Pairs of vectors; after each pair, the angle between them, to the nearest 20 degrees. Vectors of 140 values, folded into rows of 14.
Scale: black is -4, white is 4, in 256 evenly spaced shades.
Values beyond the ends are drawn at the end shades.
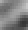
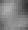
120 degrees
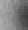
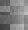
140 degrees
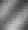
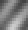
20 degrees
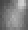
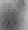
120 degrees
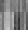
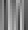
80 degrees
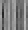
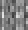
140 degrees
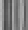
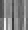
140 degrees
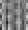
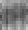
60 degrees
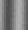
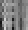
120 degrees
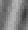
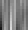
60 degrees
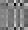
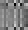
20 degrees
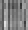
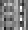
120 degrees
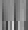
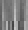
160 degrees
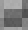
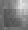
80 degrees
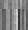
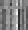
20 degrees
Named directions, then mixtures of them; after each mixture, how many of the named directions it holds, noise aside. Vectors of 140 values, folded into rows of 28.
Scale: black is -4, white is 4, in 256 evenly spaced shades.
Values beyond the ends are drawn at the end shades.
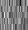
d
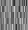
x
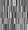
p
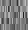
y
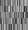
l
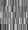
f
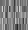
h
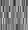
three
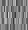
four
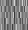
one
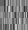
three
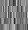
one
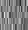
one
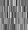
one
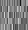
three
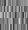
four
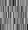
two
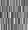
four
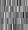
four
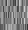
four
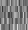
three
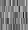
three
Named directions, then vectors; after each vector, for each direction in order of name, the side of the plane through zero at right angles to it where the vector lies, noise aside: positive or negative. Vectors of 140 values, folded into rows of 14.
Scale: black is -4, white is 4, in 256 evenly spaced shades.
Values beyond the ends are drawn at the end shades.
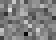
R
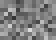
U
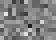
negative, positive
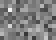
positive, positive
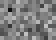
negative, negative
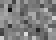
negative, negative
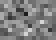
negative, positive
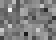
positive, positive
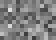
positive, positive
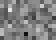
positive, positive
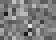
positive, negative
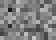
negative, negative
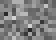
positive, negative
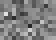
negative, positive
